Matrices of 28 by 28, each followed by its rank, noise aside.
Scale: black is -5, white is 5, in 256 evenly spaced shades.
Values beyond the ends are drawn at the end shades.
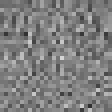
five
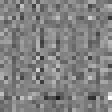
three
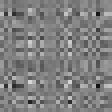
two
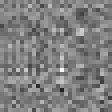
four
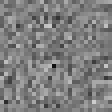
six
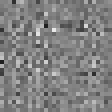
five
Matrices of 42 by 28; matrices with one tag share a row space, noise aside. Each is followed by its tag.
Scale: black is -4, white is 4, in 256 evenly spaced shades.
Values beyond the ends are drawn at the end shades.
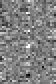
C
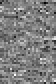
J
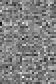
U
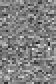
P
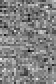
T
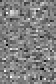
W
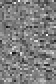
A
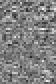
A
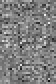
U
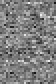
W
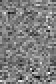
P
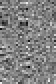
C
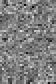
P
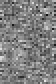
J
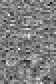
W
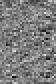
A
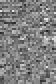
J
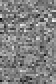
T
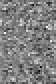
P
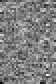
J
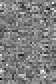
J
